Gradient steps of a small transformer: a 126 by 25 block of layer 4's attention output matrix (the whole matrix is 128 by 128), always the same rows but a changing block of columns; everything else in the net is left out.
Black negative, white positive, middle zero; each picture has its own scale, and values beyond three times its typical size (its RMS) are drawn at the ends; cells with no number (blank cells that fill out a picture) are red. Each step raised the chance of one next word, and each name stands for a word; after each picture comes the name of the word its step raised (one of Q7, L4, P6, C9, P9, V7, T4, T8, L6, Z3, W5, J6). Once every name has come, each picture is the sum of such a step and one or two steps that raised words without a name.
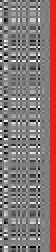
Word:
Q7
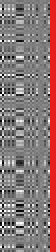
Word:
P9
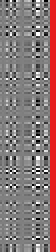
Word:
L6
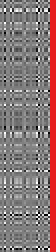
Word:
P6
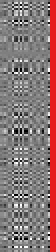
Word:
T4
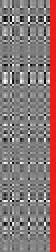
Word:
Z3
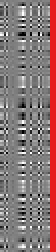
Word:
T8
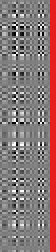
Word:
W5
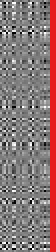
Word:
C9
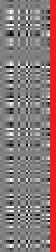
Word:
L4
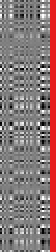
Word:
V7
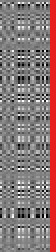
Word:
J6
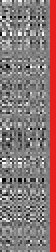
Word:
L4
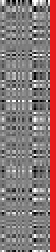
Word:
W5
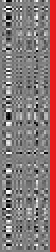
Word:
T8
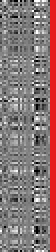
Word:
V7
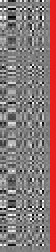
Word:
L4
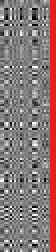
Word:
L4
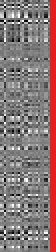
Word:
T4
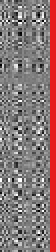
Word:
T4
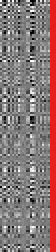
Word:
J6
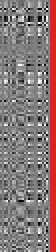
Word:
Z3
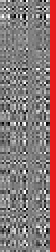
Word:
V7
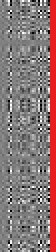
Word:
C9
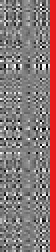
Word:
Q7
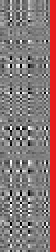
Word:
P9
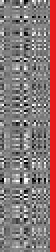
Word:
Q7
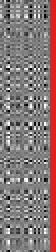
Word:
V7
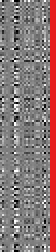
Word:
Q7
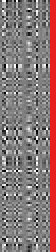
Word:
L6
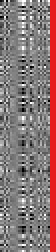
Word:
L4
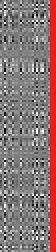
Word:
T4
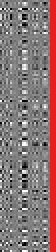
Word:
C9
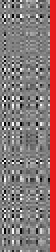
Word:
V7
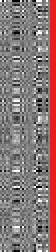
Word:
L6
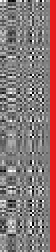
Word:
P9
